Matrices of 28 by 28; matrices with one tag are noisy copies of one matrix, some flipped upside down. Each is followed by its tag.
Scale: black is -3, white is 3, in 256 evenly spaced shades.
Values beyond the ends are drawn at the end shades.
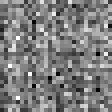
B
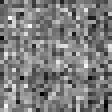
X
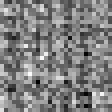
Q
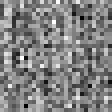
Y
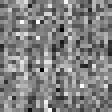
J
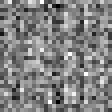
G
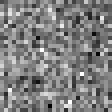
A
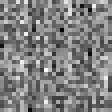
J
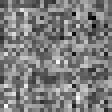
X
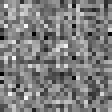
X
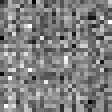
X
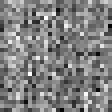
B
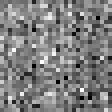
A
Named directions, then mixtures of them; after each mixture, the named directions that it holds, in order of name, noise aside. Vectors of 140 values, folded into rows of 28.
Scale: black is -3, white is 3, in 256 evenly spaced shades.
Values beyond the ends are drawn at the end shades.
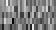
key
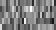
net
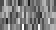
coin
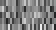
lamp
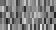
lamp.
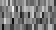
key, net.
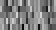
coin, key.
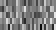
lamp.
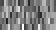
coin.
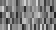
lamp.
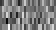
coin, lamp.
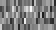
net.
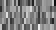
coin, net.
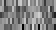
coin, lamp.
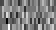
coin, lamp.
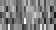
lamp, net.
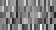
key, lamp.
